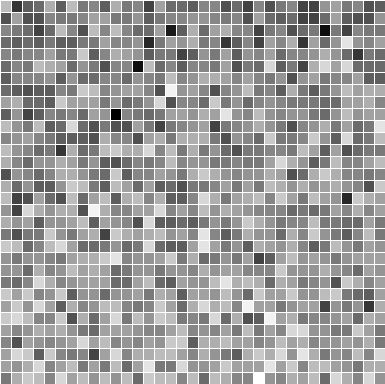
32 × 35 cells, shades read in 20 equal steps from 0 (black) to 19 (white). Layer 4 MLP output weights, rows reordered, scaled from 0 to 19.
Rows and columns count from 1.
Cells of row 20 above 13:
6
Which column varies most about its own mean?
11
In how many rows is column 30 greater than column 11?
10
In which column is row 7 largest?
16
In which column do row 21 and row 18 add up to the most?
19
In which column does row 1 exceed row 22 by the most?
24
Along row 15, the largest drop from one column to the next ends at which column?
12
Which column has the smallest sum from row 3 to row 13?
3
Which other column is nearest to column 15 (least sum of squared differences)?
20
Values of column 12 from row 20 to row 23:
13 8 10 9
